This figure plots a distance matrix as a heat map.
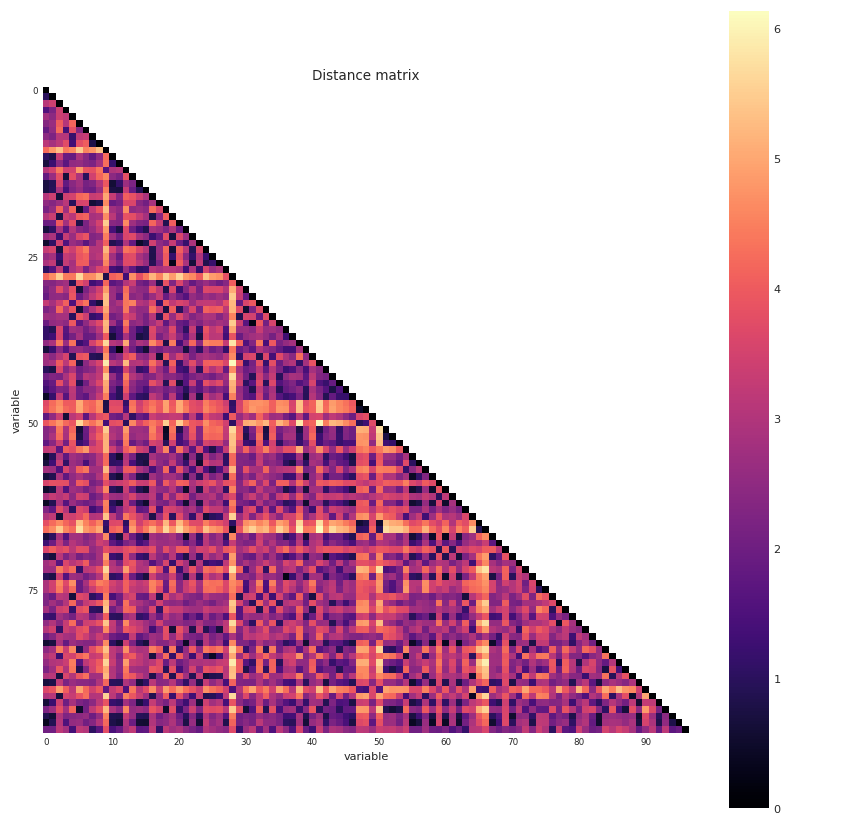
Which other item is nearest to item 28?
66
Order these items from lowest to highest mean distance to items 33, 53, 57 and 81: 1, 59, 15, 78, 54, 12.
15, 1, 54, 78, 59, 12
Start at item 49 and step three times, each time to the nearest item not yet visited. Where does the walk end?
6
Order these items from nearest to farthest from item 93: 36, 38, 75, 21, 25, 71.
38, 75, 21, 36, 71, 25
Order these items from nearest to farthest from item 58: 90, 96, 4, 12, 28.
96, 4, 12, 90, 28
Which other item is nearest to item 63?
76
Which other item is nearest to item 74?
75
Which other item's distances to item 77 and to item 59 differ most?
80
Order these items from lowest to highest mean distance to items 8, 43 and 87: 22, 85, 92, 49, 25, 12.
92, 22, 25, 85, 49, 12
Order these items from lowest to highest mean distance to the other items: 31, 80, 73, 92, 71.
92, 73, 31, 71, 80
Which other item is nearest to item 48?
47
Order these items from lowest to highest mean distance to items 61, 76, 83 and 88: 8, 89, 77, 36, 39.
39, 89, 8, 36, 77
